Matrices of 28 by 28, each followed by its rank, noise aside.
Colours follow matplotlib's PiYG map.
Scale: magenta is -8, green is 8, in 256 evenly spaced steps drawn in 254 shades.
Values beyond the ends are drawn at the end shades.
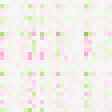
two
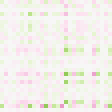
two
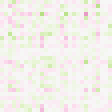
four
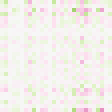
two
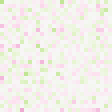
six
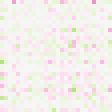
four
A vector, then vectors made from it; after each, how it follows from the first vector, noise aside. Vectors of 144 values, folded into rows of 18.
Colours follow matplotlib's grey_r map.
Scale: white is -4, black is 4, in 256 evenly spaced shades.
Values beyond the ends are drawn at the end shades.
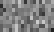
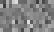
wrapped around, negated, partly zeroed.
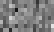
reversed, negated, partly zeroed.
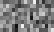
negated.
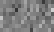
wrapped around, negated, partly zeroed.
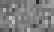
reversed, negated, partly zeroed.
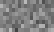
negated, shrunk.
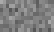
reversed, negated, shrunk.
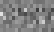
wrapped around, negated, partly zeroed.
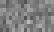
wrapped around, negated, shrunk.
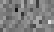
reversed, negated, partly zeroed.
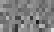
negated, partly zeroed.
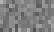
reversed, negated, shrunk.
